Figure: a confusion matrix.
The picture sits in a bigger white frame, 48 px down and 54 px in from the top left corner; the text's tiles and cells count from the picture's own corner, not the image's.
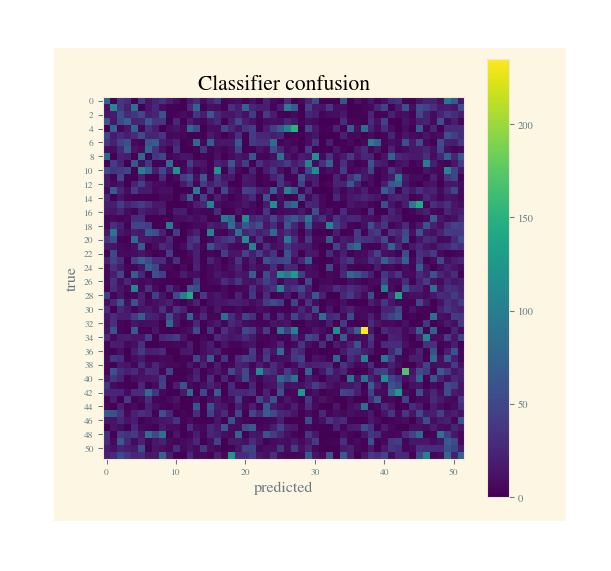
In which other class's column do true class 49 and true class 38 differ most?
2
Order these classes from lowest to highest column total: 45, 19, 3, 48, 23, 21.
3, 48, 19, 23, 21, 45
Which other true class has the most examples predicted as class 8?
48
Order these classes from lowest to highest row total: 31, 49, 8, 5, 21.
5, 49, 21, 8, 31
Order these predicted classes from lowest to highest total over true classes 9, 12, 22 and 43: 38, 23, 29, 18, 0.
0, 23, 18, 38, 29
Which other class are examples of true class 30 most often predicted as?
42
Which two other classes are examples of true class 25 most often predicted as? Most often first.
27, 26
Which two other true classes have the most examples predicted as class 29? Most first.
9, 17
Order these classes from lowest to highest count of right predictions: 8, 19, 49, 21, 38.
38, 8, 49, 19, 21
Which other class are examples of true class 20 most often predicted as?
26
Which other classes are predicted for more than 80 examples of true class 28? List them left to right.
11, 12, 42
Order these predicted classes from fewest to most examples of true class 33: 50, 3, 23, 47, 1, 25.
3, 50, 23, 1, 47, 25
